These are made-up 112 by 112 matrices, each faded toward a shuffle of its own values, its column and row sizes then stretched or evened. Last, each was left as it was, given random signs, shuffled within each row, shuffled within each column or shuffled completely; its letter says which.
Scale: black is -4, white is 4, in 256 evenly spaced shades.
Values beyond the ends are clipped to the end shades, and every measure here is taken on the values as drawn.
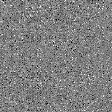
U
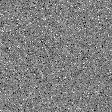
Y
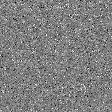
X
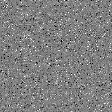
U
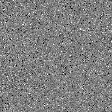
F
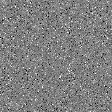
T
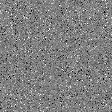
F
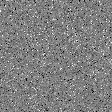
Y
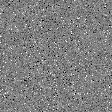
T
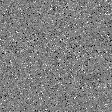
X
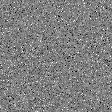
Y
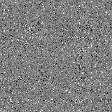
F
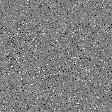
X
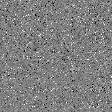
F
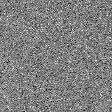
T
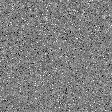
Y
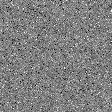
Y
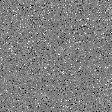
F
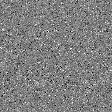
X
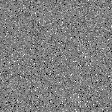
F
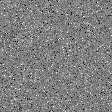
Y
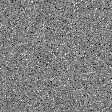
X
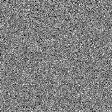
U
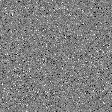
X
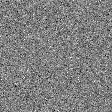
Y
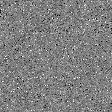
X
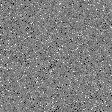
Y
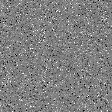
T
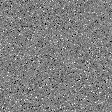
Y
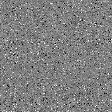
U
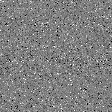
X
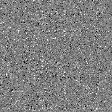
U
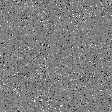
F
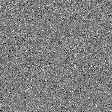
F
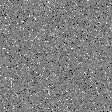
Y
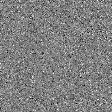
F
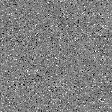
U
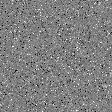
Y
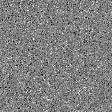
F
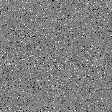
X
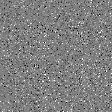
U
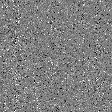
T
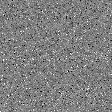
X
